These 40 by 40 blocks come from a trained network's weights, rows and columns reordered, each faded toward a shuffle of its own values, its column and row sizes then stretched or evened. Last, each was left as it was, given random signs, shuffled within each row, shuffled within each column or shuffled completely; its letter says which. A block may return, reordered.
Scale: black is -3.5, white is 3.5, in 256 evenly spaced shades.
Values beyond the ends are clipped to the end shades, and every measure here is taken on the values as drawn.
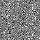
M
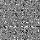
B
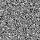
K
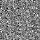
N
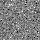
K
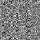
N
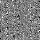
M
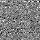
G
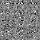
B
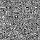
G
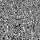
M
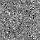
M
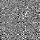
N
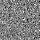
M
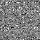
G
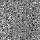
M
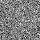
M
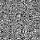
N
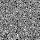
M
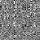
N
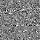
G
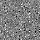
M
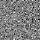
B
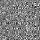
N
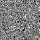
B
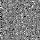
M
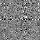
B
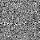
B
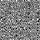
N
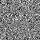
G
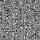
M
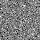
K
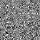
B
